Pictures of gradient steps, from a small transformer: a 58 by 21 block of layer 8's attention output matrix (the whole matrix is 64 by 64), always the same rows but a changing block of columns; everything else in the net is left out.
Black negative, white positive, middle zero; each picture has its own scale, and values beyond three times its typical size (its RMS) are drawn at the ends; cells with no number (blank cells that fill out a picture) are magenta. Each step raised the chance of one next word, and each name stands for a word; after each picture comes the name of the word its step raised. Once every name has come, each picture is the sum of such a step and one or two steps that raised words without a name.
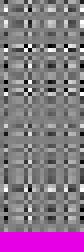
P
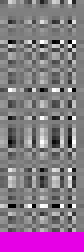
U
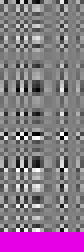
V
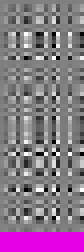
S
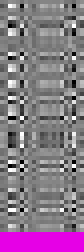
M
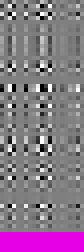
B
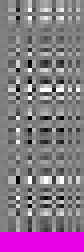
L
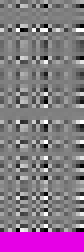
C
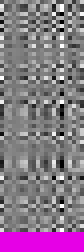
V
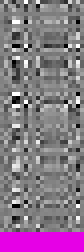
P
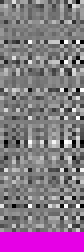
U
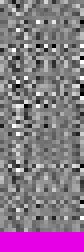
P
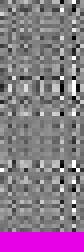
V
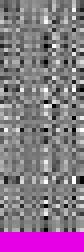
L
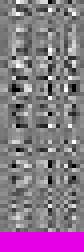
B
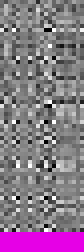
C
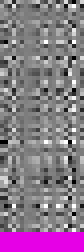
U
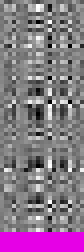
V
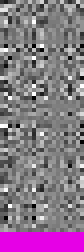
P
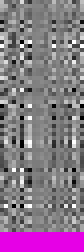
U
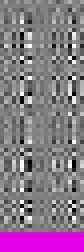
S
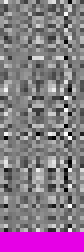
V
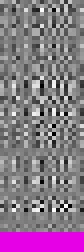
M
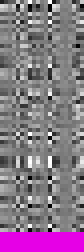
V
